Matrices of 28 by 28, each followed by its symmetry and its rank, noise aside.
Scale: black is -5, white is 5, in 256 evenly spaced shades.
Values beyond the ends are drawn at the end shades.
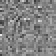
no symmetry, rank six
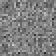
symmetric, rank five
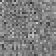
no symmetry, rank six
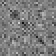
symmetric, rank six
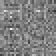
no symmetry, rank five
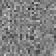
no symmetry, rank six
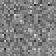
symmetric, rank five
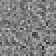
symmetric, rank seven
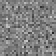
no symmetry, rank seven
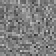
no symmetry, rank six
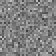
symmetric, rank six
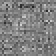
no symmetry, rank six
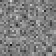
symmetric, rank seven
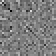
symmetric, rank six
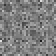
symmetric, rank six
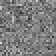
no symmetry, rank seven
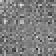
symmetric, rank six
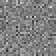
antisymmetric, rank six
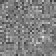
symmetric, rank five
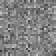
no symmetry, rank seven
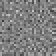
no symmetry, rank six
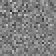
no symmetry, rank five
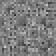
symmetric, rank seven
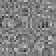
no symmetry, rank six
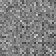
symmetric, rank seven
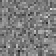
no symmetry, rank seven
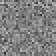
no symmetry, rank six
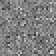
symmetric, rank six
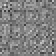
symmetric, rank five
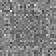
symmetric, rank six
